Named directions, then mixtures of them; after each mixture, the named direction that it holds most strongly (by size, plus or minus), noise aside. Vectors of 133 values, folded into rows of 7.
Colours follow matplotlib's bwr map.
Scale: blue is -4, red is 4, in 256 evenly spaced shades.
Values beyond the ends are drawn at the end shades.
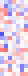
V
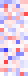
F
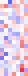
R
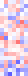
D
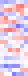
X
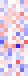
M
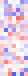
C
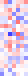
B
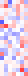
R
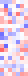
V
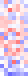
D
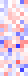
M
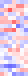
X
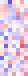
R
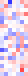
R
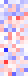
C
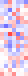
B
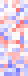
D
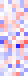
M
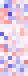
V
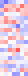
X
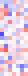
V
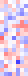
D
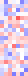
C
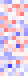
M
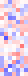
D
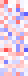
F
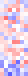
D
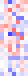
B
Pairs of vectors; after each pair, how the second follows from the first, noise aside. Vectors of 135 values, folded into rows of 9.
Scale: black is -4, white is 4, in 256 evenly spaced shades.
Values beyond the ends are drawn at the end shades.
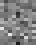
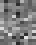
copied.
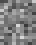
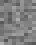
reversed, shrunk.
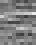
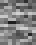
copied.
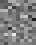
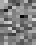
negated.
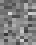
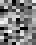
wrapped around, negated, scaled up.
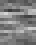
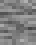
negated, shrunk.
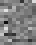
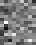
negated.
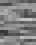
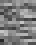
negated.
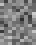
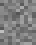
negated, shrunk.
